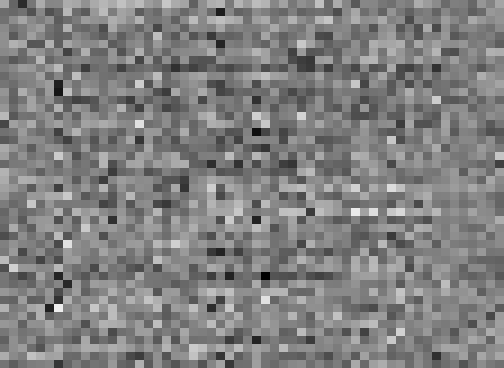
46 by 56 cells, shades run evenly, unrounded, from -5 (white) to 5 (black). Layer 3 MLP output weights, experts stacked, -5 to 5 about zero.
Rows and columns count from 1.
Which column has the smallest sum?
30
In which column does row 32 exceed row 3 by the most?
25
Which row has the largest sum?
9
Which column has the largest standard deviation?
7
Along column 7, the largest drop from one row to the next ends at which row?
39
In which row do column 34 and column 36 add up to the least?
27
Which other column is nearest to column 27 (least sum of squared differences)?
32
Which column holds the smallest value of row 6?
34
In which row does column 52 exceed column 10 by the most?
29
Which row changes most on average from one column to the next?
28
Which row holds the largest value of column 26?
35
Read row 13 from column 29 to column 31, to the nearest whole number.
3 0 0
